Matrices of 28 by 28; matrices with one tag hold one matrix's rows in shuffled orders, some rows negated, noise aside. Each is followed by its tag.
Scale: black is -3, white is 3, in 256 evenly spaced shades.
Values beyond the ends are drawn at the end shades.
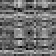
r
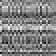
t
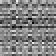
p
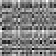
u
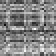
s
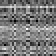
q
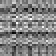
p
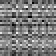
p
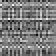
t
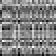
u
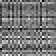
t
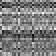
u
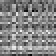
p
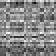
s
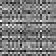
t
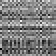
t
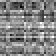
s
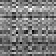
p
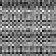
t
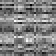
r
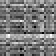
s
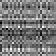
t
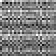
t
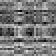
r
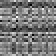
p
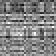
s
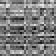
s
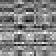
r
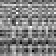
p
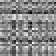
p
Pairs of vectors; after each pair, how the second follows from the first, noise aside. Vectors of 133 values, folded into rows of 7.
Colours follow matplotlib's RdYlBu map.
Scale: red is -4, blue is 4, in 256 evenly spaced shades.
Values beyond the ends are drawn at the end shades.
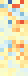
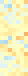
wrapped around, negated, shrunk.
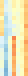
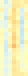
wrapped around, negated, shrunk.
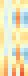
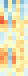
reversed, negated.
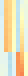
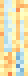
negated.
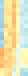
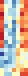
negated, scaled up.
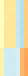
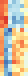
reversed, scaled up.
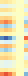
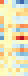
reversed, negated.
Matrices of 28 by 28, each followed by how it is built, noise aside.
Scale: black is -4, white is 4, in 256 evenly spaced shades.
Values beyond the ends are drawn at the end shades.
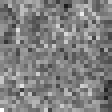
smooth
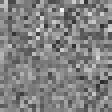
upper triangular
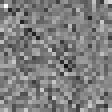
diagonal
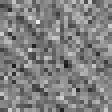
Toeplitz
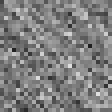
Toeplitz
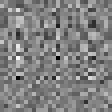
low rank
